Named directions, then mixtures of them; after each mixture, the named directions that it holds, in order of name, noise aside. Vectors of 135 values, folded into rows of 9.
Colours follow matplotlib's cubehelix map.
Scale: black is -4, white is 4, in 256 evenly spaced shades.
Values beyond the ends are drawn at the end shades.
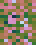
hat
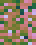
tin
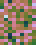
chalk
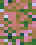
chalk.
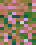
chalk, hat.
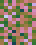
chalk, hat, tin.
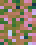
chalk, tin.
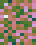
chalk, tin.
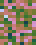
chalk.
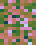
chalk, hat, tin.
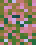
chalk, hat.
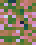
chalk, hat, tin.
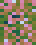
hat.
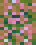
chalk, hat.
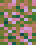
chalk, hat, tin.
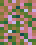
chalk, hat, tin.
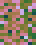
tin.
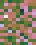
chalk, tin.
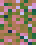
tin.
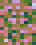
chalk, hat, tin.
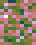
chalk, hat, tin.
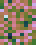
chalk.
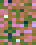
chalk.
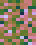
tin.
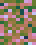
tin.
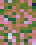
chalk, hat.
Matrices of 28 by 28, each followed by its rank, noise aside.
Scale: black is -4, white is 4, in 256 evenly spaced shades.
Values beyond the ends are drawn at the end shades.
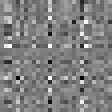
two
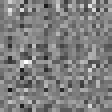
four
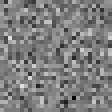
eight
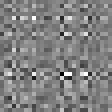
two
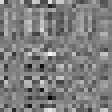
three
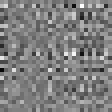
two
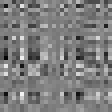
two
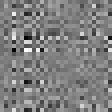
two
